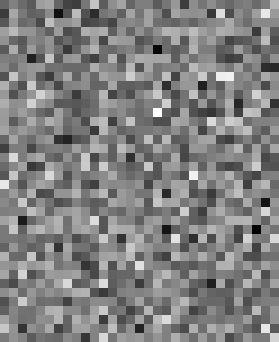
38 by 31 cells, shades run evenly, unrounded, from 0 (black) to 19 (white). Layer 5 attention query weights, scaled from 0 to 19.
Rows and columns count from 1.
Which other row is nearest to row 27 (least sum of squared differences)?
38
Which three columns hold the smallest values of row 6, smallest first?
18, 8, 29
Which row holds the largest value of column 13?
37
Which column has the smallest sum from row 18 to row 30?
19
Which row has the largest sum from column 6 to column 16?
26
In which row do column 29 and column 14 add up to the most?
17
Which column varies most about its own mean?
30
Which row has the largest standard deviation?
2
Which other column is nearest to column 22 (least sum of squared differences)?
24
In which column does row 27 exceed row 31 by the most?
28
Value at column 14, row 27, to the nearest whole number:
4
